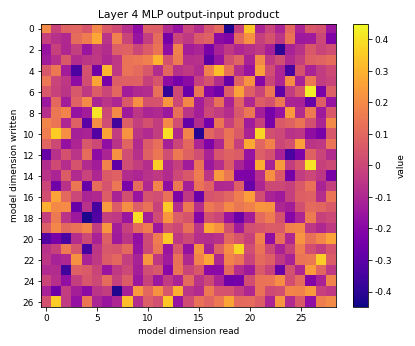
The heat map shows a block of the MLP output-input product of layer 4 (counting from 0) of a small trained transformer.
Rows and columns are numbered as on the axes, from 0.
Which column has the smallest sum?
4
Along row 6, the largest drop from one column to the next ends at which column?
27
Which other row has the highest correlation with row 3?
2
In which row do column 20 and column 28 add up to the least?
14
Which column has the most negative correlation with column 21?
5
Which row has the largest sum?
17
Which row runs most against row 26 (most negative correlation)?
15
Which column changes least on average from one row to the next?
10
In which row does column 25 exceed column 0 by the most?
20
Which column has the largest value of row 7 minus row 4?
3
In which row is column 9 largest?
18
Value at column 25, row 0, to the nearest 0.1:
-0.1
